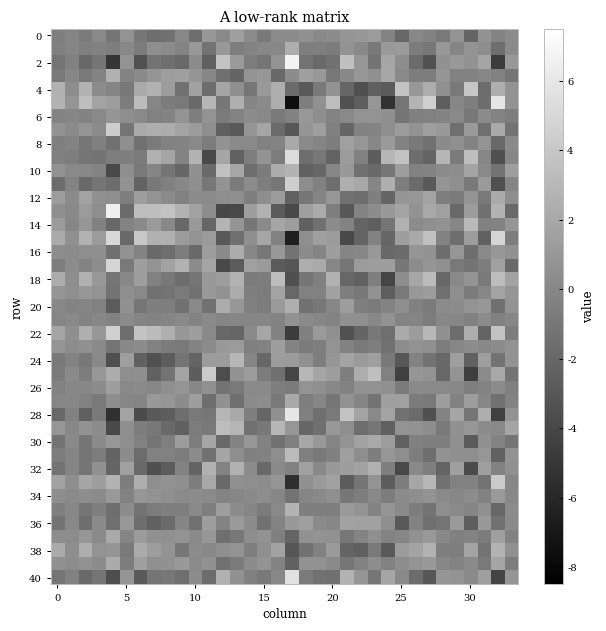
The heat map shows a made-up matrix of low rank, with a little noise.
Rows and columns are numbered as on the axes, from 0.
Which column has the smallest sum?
24
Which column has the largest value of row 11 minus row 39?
17
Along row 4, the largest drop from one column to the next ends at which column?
31
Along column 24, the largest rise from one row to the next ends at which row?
6
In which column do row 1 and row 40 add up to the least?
32
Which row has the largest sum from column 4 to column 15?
13
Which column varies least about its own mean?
1
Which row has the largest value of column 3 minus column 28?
5
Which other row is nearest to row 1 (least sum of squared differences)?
27
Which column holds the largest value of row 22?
4
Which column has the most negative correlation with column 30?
23
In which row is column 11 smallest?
9
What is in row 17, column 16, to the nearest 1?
-3
